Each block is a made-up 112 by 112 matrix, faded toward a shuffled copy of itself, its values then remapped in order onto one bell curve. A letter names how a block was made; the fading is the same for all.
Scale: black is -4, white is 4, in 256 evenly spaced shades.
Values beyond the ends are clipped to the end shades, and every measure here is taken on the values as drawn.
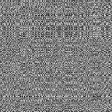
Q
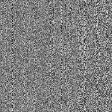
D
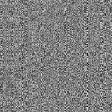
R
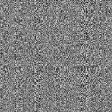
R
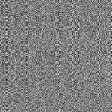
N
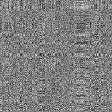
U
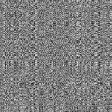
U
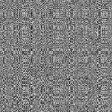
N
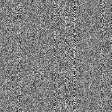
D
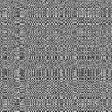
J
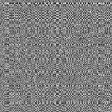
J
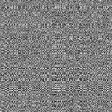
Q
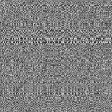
Q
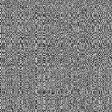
N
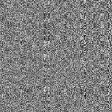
R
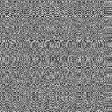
Q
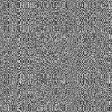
N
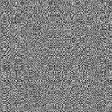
U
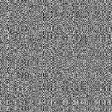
N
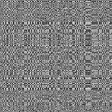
J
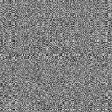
U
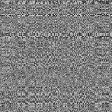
Q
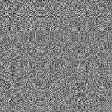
U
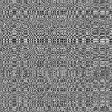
J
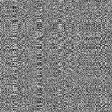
N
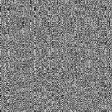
R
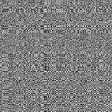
Q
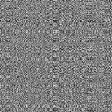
U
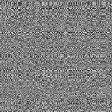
Q
